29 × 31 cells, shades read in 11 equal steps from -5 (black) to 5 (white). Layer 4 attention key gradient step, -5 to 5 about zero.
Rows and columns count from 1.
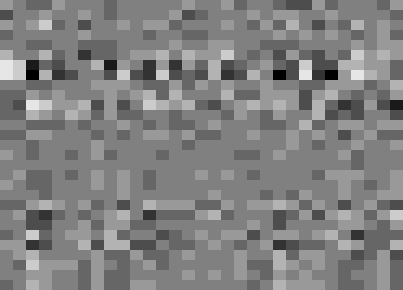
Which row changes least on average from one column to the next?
17
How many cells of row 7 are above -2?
22
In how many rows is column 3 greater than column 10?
10
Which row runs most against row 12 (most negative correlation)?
18
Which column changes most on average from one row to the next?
3
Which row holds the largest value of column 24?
8
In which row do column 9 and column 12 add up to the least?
7
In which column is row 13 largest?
24
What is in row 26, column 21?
0
